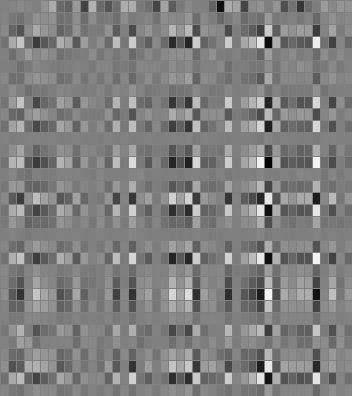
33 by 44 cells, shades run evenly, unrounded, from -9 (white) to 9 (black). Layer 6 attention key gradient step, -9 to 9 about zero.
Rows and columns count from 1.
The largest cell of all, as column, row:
34, 14
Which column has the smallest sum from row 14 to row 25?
33
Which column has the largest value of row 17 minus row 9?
40
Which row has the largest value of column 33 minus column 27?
31
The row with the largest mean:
1
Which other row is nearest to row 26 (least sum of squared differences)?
30
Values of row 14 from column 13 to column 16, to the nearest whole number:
-1 2 -4 0
